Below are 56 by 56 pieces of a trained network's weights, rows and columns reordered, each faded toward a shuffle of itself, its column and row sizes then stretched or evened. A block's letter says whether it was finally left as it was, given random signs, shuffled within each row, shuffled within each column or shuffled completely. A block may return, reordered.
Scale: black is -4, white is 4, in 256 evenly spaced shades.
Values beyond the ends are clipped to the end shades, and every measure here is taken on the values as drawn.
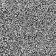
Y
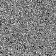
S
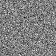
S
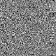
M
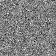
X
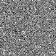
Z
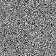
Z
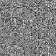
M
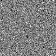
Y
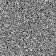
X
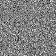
Z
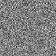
M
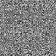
M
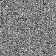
Z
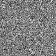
Z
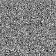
Z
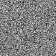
Z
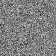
S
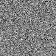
S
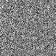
Z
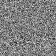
S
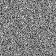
S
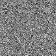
Z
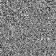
Z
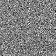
Y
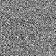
M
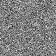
X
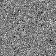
Y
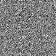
Z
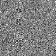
M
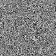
Z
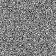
S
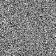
Y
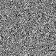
S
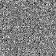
Z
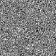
M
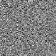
M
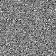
S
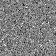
X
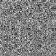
M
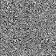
Z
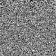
S
